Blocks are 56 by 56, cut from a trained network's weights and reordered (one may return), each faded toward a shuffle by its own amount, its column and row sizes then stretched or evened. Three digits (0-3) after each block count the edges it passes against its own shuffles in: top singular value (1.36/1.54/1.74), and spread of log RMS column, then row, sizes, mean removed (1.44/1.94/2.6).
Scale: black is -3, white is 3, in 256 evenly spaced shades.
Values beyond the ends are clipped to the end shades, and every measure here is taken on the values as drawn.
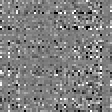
0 3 3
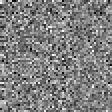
1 1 0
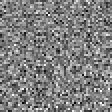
3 0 1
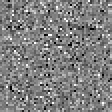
0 1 1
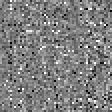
2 2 1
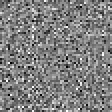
1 2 0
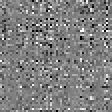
0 3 3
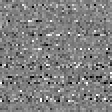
0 0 3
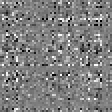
3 3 3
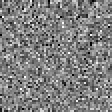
1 0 1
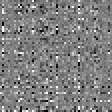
2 3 3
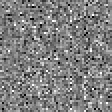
0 1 0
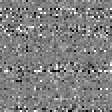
0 1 3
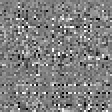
2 2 3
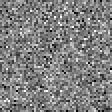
0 0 0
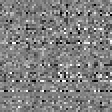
1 2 3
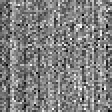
3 1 0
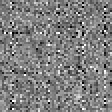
3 2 1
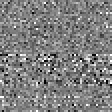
1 1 3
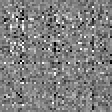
0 2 2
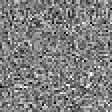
2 0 1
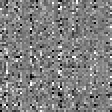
1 3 1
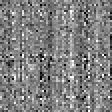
3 2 2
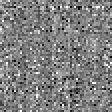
0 1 2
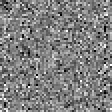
0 2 0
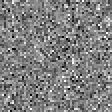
0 2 0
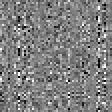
3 3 1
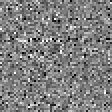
0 1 1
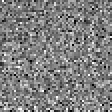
2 0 1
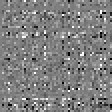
0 3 3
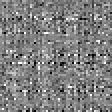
2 0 3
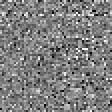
1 1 2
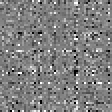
0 3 3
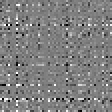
3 3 3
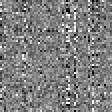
3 3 1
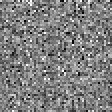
1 1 1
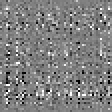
2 3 3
